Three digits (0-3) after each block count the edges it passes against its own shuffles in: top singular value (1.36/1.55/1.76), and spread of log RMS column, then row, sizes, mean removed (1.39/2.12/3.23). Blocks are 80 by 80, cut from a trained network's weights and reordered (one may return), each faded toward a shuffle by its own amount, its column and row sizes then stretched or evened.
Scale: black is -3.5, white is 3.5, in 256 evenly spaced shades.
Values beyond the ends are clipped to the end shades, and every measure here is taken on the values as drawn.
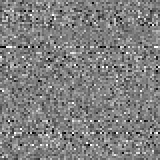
1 0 2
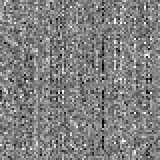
3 2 1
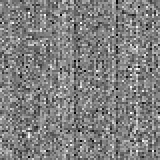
3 1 1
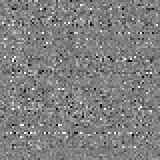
0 1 2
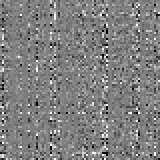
2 3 2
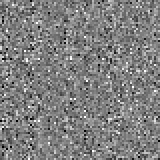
0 2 0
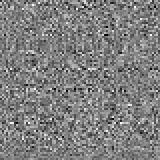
3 1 2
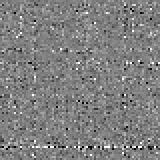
2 1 2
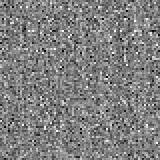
0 0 1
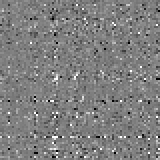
1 2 2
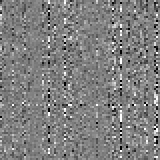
2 3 0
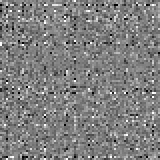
0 2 2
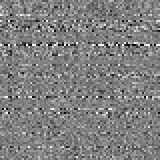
3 0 3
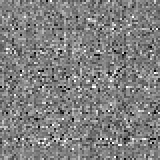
0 0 2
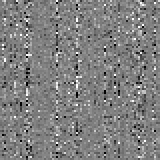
1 3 1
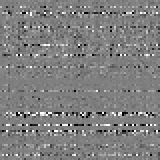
2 0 3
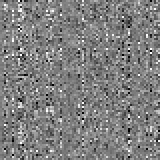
0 3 1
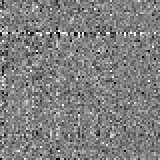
3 2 1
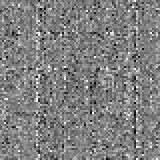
2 2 1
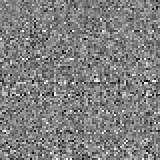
2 0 2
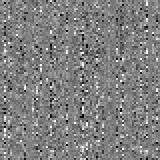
0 3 0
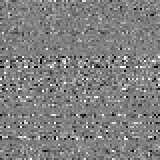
1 0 3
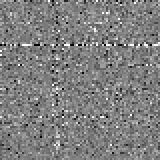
2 1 2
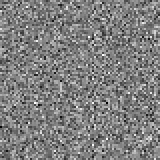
3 1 0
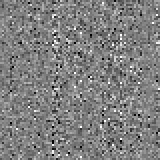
0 2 0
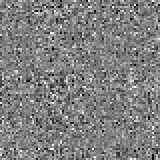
1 2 2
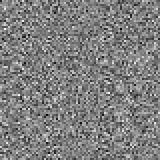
3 1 0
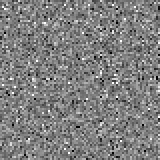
0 1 0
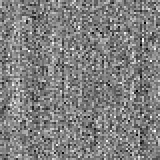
2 0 0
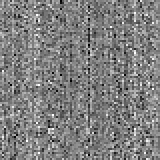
3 2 0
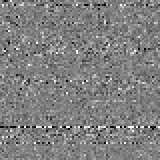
3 0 2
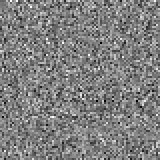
1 0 1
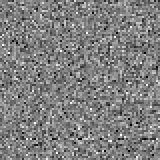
1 0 0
